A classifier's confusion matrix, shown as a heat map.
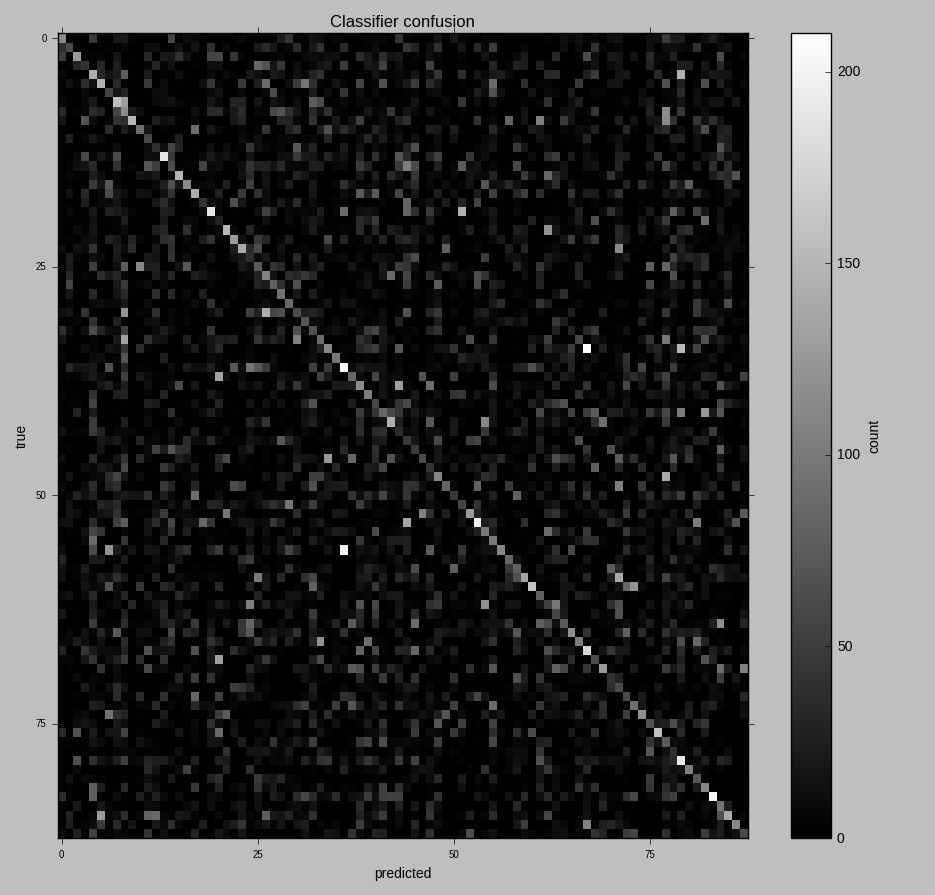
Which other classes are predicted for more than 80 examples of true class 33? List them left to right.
8, 30, 77
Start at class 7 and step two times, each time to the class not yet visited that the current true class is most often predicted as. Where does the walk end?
77
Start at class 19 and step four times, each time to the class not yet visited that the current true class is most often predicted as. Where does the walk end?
5
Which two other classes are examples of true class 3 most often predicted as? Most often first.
25, 26
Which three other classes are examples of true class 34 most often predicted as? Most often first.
67, 79, 43
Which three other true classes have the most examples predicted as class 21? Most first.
52, 74, 46
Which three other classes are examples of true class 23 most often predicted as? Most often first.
71, 49, 25
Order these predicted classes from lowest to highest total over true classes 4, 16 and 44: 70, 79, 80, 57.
70, 57, 80, 79
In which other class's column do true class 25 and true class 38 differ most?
10
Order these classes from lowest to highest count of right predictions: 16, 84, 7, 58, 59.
58, 84, 16, 59, 7
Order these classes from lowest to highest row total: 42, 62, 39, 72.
39, 72, 42, 62
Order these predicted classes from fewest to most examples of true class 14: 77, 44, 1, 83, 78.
1, 78, 83, 77, 44
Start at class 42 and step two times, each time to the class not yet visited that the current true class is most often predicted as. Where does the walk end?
62
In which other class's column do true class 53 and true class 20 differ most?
44
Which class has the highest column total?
8
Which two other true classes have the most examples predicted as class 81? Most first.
53, 66
